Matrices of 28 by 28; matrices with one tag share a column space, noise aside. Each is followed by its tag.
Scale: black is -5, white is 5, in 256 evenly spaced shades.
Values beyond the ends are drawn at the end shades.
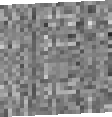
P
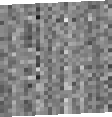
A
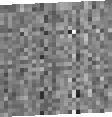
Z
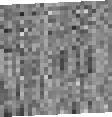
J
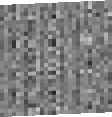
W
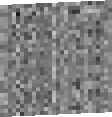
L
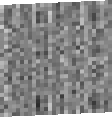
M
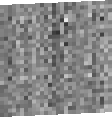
A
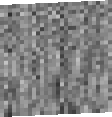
J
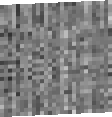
M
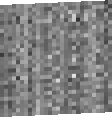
A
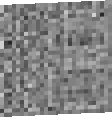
W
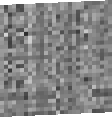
Z
